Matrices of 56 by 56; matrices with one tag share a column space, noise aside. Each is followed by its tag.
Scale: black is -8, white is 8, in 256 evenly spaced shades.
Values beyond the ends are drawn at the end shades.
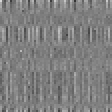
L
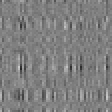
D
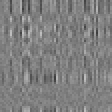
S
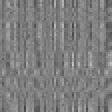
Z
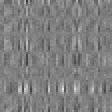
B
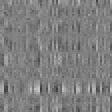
B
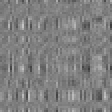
D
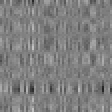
B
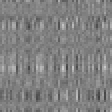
D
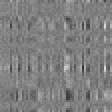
D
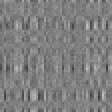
D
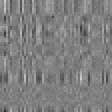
S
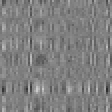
B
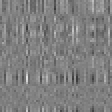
S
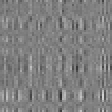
D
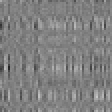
D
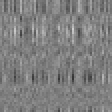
S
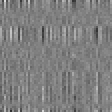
L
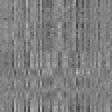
Z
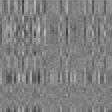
S
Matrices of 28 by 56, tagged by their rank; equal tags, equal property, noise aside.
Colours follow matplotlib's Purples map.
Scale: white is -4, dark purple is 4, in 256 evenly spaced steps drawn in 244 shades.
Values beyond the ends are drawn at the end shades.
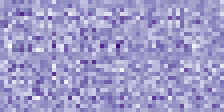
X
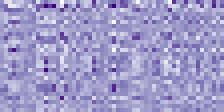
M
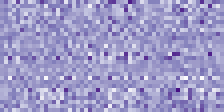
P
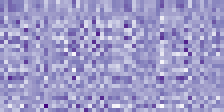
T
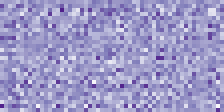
X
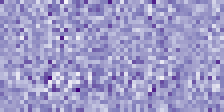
P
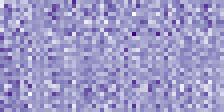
T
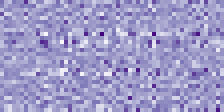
P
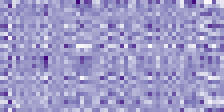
M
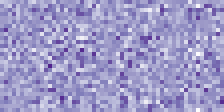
X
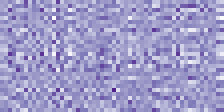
M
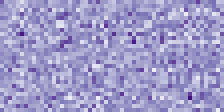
X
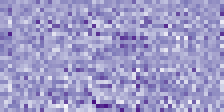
P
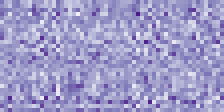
T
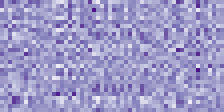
P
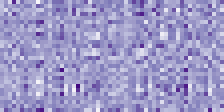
X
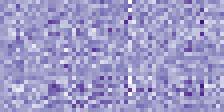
P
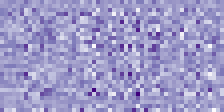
P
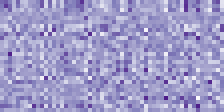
T
